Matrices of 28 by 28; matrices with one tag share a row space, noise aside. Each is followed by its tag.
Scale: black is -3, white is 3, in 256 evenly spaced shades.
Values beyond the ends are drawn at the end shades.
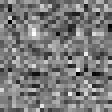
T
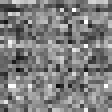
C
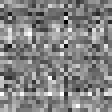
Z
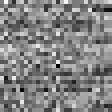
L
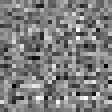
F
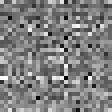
Z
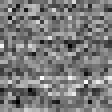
T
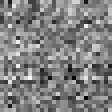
T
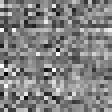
L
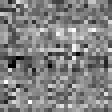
C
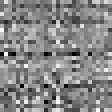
L
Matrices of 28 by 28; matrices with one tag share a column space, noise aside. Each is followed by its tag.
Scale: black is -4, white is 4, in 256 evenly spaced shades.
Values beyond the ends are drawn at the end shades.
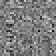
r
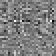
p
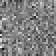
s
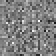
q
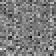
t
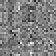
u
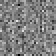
q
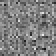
t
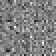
q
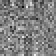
s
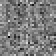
t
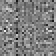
u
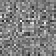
p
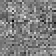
p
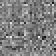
t
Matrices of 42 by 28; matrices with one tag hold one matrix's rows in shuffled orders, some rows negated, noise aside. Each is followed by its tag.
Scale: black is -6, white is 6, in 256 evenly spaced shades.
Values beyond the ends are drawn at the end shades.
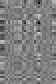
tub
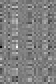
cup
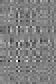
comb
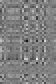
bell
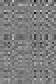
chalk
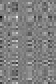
cup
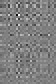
comb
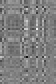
bell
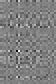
comb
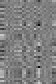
tub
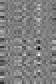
tub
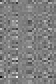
cup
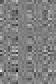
cup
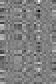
tub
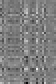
bell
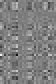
cup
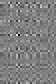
comb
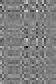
bell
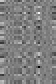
tub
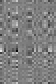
cup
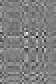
bell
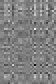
chalk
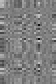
tub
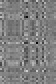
bell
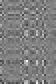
bell
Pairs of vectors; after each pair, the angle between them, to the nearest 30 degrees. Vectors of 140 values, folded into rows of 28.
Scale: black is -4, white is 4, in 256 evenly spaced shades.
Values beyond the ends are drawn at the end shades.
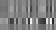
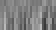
60 degrees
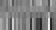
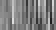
60 degrees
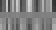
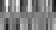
30 degrees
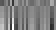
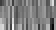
30 degrees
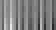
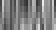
120 degrees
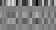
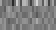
150 degrees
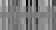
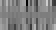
30 degrees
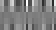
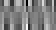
150 degrees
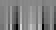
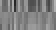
90 degrees
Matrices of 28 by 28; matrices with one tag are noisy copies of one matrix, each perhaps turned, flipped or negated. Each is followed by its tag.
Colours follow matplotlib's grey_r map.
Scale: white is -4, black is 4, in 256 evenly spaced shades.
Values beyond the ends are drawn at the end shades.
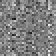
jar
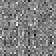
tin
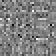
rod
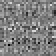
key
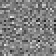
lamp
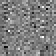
jar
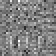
rod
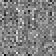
tin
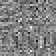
rod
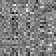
key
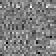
jar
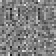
rod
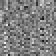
jar
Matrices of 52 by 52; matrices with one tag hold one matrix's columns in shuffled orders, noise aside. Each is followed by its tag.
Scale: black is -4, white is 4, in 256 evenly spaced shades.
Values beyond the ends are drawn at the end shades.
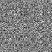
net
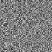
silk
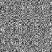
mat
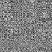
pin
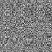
net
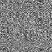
pin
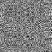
net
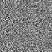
silk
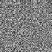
silk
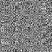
mat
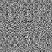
net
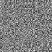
silk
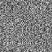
mat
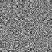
silk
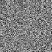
silk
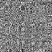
mat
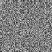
silk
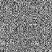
mat
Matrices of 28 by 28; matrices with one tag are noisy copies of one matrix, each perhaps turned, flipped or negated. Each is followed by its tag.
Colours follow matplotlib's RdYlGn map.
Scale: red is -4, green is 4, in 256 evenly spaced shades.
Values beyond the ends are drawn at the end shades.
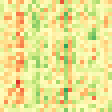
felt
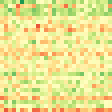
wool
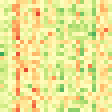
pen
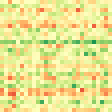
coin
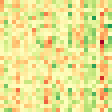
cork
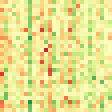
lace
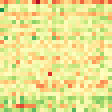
wool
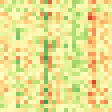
felt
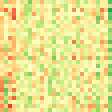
wool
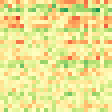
cork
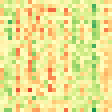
pen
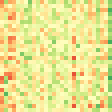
wool
